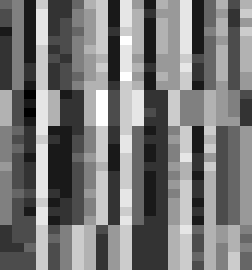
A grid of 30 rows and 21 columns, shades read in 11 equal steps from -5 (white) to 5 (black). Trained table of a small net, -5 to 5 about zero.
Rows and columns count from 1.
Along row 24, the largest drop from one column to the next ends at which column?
4
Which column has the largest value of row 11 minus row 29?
7
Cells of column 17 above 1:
24
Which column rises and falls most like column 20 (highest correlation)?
10
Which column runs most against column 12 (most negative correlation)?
3
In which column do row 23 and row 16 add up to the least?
11
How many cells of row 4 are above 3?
4
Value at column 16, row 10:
-3
